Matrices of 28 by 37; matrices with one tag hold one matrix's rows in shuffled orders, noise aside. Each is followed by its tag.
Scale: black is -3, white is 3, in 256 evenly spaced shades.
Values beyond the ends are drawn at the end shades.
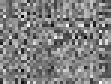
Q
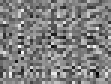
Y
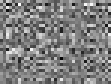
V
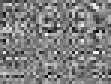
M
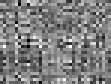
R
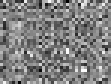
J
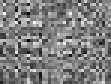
R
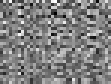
Y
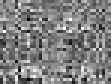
R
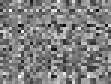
Y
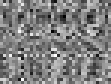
Y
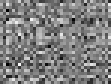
V
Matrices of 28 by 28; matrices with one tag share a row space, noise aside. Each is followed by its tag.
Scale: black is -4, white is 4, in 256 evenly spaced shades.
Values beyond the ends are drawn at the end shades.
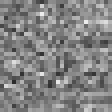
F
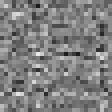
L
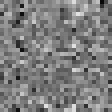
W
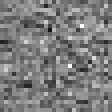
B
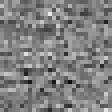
B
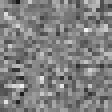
F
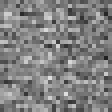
B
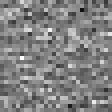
B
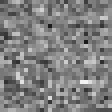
F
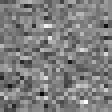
B
